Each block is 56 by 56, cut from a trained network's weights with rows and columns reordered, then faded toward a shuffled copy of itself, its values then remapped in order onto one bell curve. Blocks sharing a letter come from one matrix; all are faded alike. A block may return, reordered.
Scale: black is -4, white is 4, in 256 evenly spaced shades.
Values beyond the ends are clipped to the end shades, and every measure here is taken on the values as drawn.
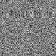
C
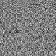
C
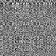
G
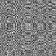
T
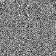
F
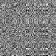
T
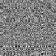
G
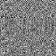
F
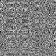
C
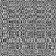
T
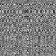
G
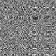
T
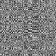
G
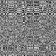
G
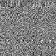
C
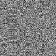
C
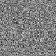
C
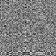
G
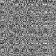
T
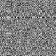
G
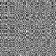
T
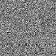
F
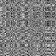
T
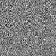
C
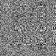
F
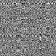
G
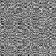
T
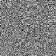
F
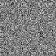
C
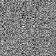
F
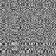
G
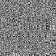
F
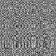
T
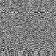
G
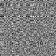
G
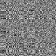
G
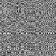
G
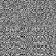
T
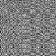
T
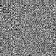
F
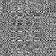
T
